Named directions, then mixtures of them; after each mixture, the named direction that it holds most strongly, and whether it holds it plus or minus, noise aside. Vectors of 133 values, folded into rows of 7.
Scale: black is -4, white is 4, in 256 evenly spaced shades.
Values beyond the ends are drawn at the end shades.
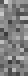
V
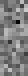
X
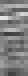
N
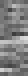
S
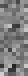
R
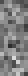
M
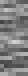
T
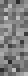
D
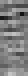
N, minus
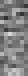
N, minus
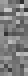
X, minus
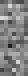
M, plus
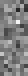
X, minus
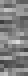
T, plus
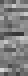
S, plus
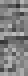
S, minus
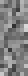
R, plus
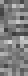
S, plus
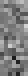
M, minus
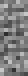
D, minus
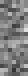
R, plus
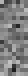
R, plus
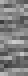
T, plus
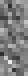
M, minus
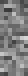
T, minus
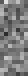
D, minus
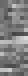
S, plus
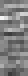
N, plus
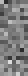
V, minus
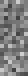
D, minus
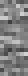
T, plus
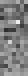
X, minus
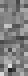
R, plus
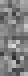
M, minus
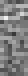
N, plus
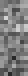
M, minus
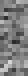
T, minus
